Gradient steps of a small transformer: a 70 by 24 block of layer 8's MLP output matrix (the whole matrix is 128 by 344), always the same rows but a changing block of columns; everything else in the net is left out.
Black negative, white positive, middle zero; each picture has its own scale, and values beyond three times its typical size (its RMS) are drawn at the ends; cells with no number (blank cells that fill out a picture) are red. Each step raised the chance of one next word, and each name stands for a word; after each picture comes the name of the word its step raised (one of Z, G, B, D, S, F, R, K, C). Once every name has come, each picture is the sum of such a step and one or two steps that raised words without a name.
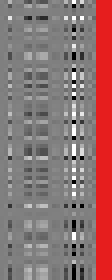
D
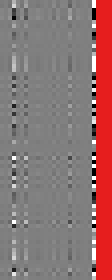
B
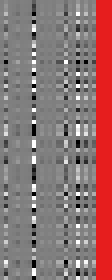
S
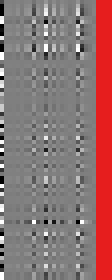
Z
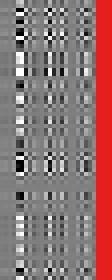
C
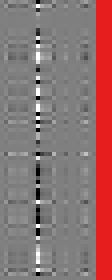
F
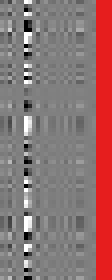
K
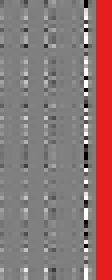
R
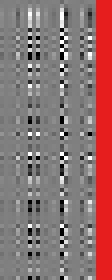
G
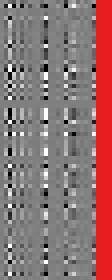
D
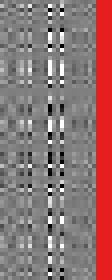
K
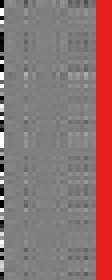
B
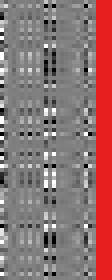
G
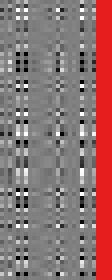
S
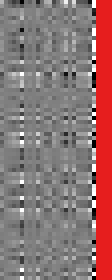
R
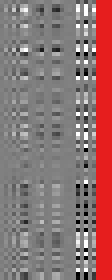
Z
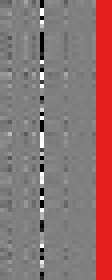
G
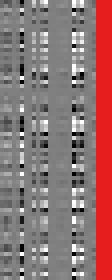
K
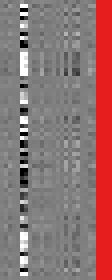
C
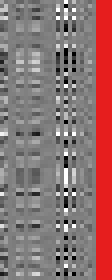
S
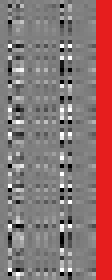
F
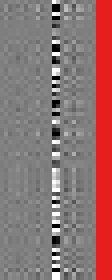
F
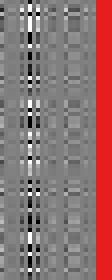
K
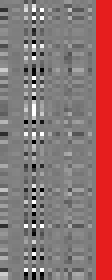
F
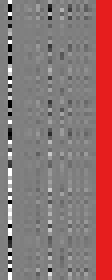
F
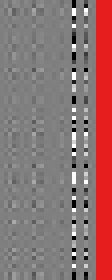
Z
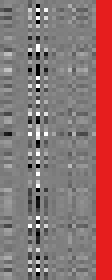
G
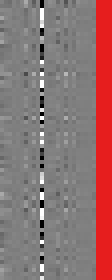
R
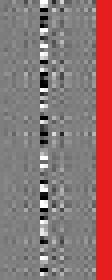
R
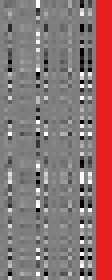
S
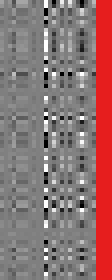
R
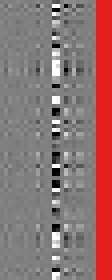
C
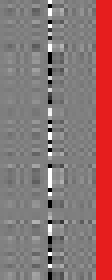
Z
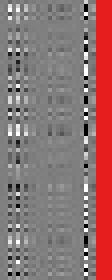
S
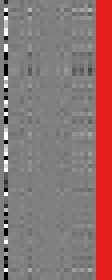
C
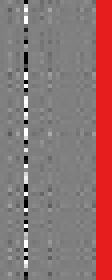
S
